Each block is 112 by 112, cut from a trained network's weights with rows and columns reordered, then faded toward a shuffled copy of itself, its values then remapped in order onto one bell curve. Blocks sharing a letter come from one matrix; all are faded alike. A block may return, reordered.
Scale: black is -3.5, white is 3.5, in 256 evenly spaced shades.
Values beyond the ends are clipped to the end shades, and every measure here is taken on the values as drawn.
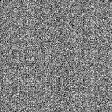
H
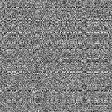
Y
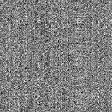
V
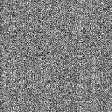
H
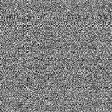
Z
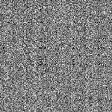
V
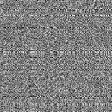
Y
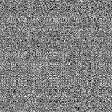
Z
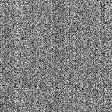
V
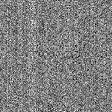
V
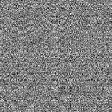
Z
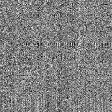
V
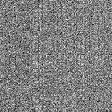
H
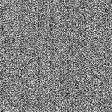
H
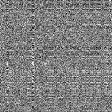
Z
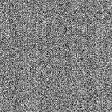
H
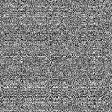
Z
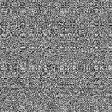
Z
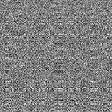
Y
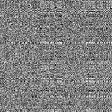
Y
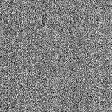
H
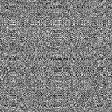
Y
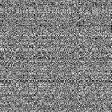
Z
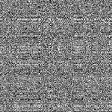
Z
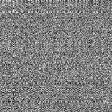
Z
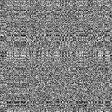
Y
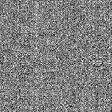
V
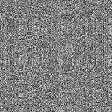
H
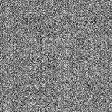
H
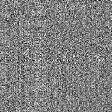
V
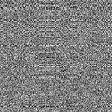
Y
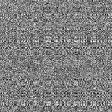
Y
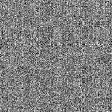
V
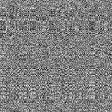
Y
